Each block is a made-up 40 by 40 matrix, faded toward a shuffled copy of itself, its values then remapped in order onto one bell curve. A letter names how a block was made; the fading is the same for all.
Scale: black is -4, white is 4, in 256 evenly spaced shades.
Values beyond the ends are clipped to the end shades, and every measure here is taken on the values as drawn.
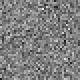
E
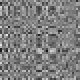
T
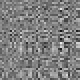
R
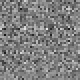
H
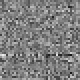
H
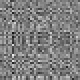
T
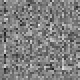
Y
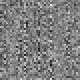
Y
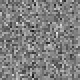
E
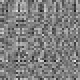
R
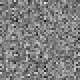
E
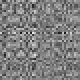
R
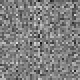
Y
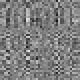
T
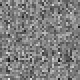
Y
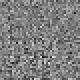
H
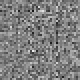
H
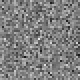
E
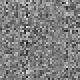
Y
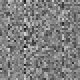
Y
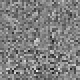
H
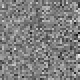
E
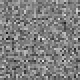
H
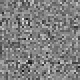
H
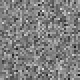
E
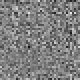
Y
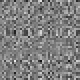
R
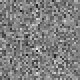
E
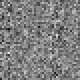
E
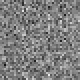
E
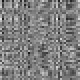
R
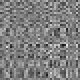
T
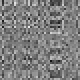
T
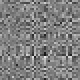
T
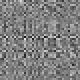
T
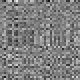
R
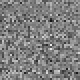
H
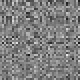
R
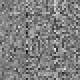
Y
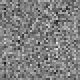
E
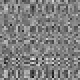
T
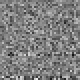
H
